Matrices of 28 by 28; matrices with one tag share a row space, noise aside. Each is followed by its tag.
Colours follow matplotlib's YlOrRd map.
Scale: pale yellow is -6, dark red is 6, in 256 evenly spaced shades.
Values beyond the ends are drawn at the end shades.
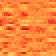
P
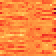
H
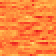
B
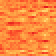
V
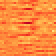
B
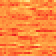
B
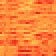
B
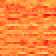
V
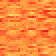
V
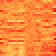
H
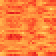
V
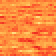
B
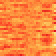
H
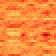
V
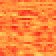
B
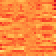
H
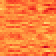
V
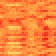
V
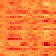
V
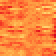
H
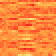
B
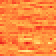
B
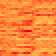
B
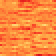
B
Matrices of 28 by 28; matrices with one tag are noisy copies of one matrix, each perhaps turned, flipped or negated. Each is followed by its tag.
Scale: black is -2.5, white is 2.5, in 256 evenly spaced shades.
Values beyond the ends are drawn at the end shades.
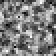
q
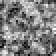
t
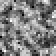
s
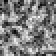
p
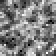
s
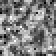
p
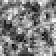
t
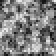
t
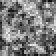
t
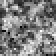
t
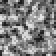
p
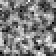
q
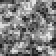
t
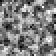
q
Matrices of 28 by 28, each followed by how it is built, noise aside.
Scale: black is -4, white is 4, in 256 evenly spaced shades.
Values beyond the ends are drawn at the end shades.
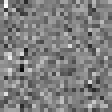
uneven columns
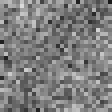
smooth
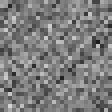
Hankel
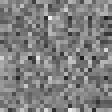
low rank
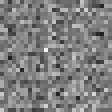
repeating rows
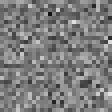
repeating columns
